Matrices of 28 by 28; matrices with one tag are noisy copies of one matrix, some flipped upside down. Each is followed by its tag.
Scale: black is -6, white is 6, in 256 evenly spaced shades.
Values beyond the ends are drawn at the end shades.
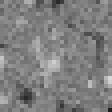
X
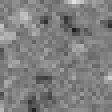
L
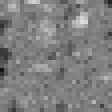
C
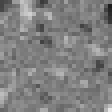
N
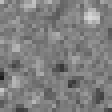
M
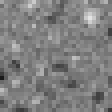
M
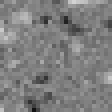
L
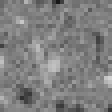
X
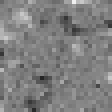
L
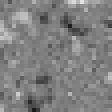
L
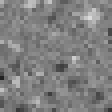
M
